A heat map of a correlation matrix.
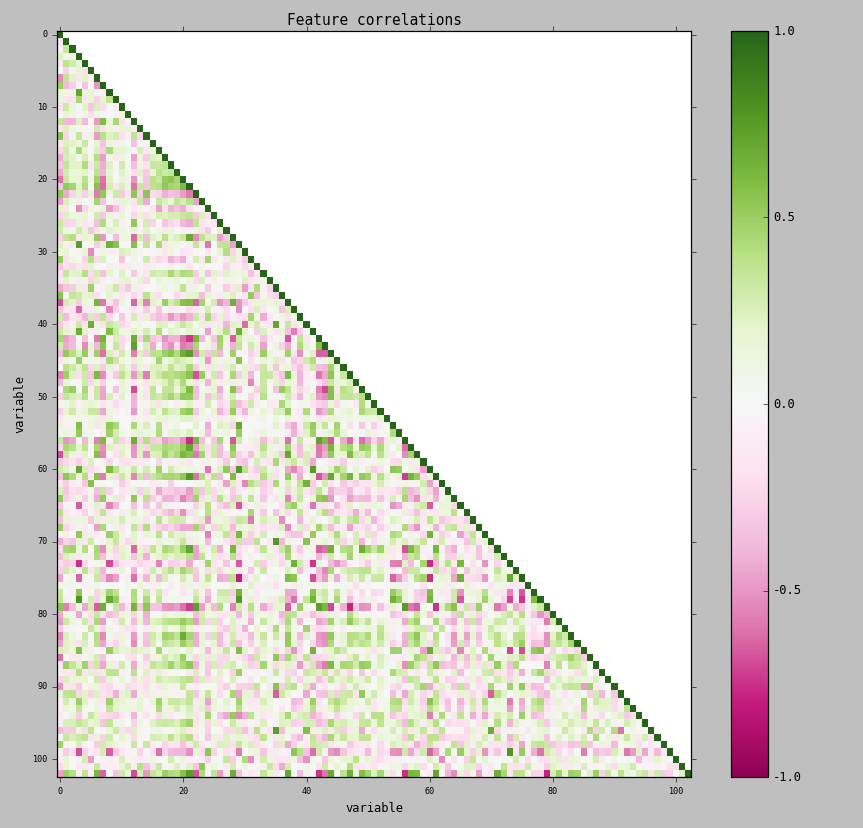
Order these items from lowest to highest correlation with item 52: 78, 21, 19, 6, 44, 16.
78, 16, 19, 6, 44, 21
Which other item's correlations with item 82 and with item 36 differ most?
0
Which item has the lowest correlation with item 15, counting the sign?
43
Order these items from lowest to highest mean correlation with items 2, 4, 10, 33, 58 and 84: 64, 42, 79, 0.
79, 42, 64, 0
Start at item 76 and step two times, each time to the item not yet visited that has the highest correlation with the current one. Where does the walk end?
23
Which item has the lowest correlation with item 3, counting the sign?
73
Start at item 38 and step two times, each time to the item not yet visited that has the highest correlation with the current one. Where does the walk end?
99
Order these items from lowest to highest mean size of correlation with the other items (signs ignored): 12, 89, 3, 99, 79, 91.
89, 91, 3, 99, 12, 79
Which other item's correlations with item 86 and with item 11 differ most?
35
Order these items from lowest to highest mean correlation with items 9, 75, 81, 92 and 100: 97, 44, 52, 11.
11, 52, 97, 44
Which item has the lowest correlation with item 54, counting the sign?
75
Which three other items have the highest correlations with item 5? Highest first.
40, 62, 35
